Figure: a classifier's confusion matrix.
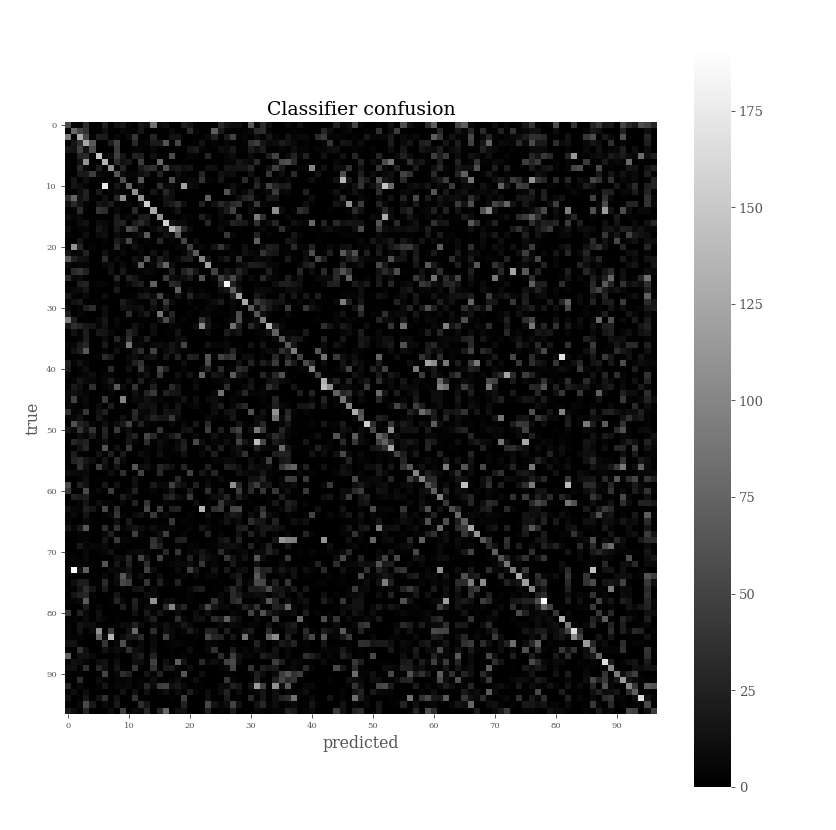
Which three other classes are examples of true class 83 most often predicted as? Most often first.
5, 11, 45
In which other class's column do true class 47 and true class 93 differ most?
34
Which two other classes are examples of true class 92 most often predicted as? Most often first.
31, 34
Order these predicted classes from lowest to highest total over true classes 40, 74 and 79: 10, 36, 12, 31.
10, 12, 36, 31
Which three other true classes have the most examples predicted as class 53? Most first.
50, 6, 10
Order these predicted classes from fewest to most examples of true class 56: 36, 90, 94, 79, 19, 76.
79, 19, 90, 36, 94, 76
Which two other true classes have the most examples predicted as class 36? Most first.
68, 79
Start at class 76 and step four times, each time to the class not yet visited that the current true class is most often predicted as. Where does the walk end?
18
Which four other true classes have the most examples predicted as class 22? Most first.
63, 33, 41, 25
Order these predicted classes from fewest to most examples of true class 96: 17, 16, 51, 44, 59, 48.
17, 51, 48, 44, 59, 16
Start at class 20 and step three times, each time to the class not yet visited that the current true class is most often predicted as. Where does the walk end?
73
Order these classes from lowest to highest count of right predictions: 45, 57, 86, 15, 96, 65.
96, 86, 65, 45, 57, 15
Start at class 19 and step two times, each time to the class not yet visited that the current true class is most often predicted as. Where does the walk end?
15
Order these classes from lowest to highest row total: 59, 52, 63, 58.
58, 63, 52, 59
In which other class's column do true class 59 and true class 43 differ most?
42
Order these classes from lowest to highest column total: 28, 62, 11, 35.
35, 11, 28, 62
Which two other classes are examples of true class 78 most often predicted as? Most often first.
62, 14
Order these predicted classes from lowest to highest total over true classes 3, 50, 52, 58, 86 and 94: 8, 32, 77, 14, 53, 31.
14, 77, 8, 32, 53, 31
